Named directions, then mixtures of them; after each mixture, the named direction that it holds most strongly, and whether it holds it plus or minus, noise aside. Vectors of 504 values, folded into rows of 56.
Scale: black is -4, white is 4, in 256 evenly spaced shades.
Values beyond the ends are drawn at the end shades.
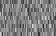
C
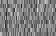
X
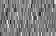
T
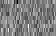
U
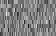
X, minus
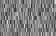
T, plus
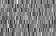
U, minus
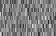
C, plus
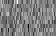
U, minus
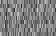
X, plus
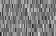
C, minus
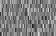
C, minus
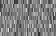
C, plus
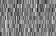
X, minus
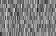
X, minus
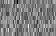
U, plus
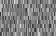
C, minus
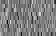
T, minus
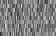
X, minus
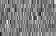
T, plus
